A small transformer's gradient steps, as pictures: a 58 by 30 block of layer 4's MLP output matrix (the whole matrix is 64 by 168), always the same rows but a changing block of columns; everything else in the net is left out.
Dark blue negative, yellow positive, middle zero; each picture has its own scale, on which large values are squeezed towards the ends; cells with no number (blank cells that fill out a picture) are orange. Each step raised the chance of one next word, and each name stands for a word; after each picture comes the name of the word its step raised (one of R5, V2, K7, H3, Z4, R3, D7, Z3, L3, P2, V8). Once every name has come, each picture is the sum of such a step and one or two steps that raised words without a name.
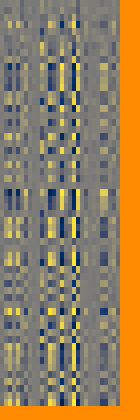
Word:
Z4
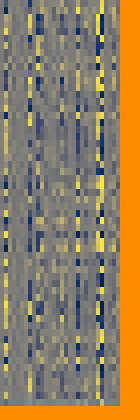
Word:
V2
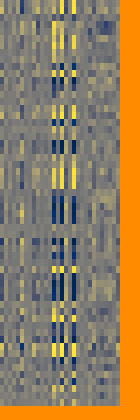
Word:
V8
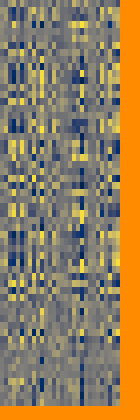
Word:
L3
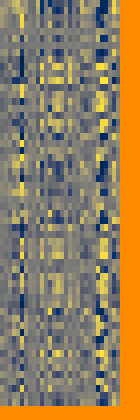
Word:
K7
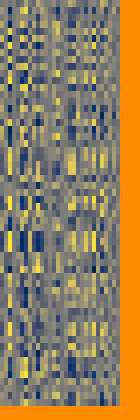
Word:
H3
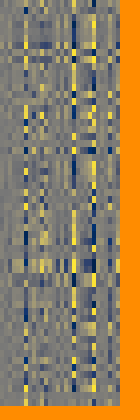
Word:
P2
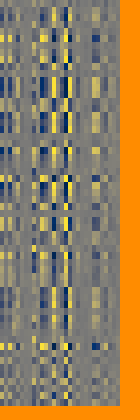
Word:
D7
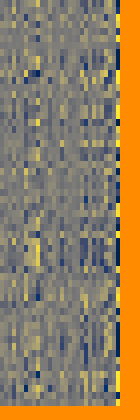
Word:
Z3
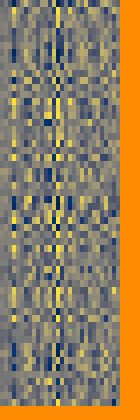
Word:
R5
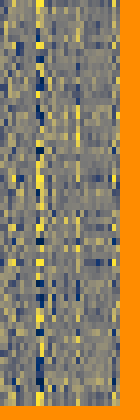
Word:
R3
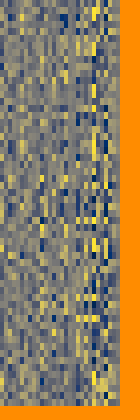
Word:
V2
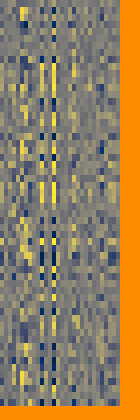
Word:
Z4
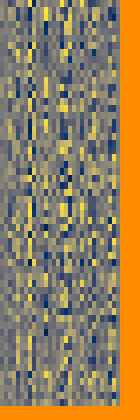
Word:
L3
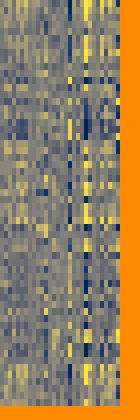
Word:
K7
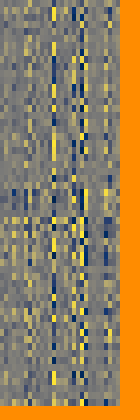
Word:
Z4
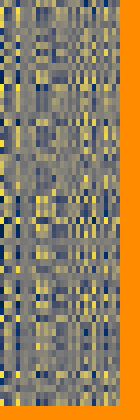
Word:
H3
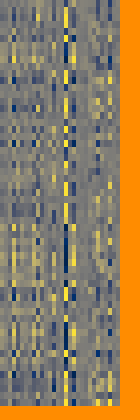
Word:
Z3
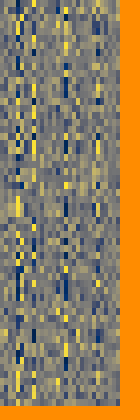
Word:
V8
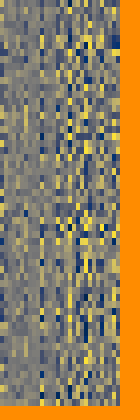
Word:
P2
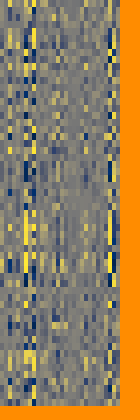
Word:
P2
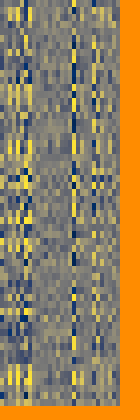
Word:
L3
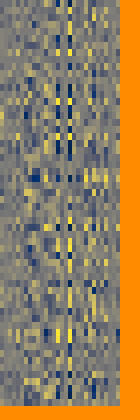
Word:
R3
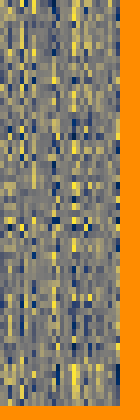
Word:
K7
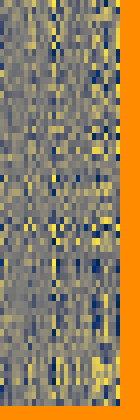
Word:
R3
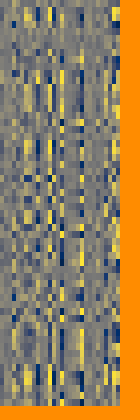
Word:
Z3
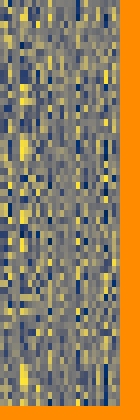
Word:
L3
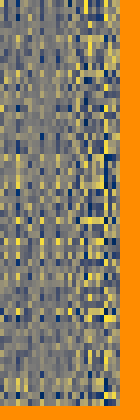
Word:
K7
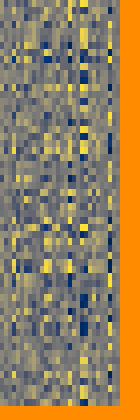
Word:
P2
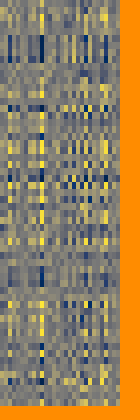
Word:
D7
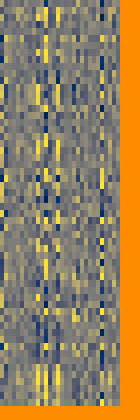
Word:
D7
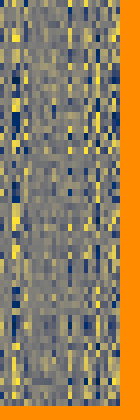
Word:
D7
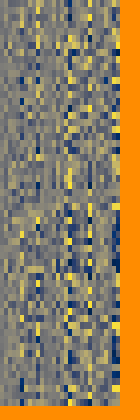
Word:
P2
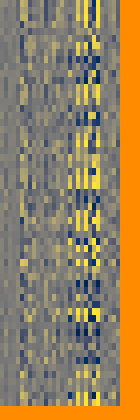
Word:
R3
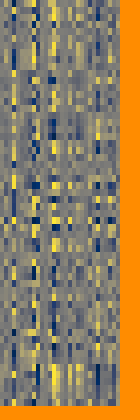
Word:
R5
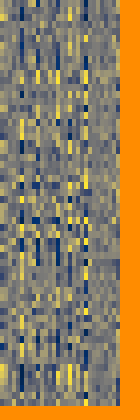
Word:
Z3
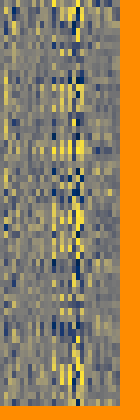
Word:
L3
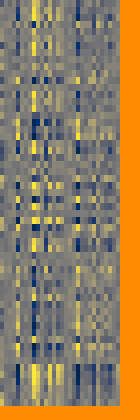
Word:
H3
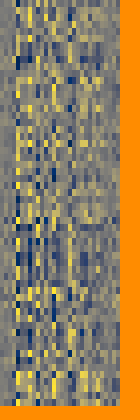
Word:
Z3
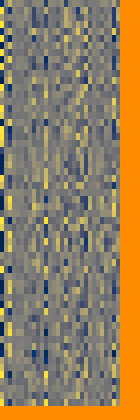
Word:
H3
